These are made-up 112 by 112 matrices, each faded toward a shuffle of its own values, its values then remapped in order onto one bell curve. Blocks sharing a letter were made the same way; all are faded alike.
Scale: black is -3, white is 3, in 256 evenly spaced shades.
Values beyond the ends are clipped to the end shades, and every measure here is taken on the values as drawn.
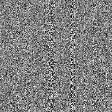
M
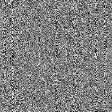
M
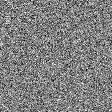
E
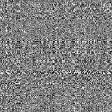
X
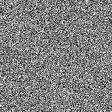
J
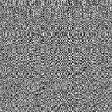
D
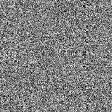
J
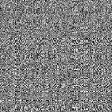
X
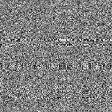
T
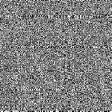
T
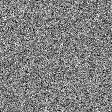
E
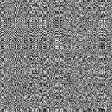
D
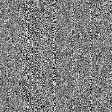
M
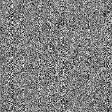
M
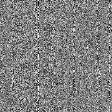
M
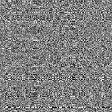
X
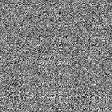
T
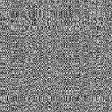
D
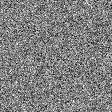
E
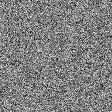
E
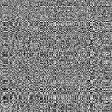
D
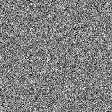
J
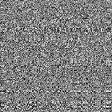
T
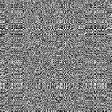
D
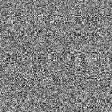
T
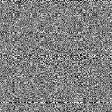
X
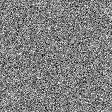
E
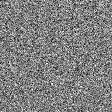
E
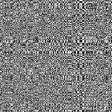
D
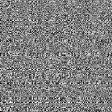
X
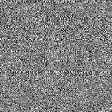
T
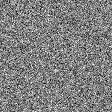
E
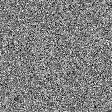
E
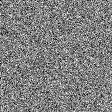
E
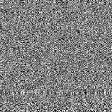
T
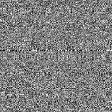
T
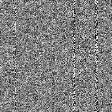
M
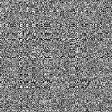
X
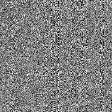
M
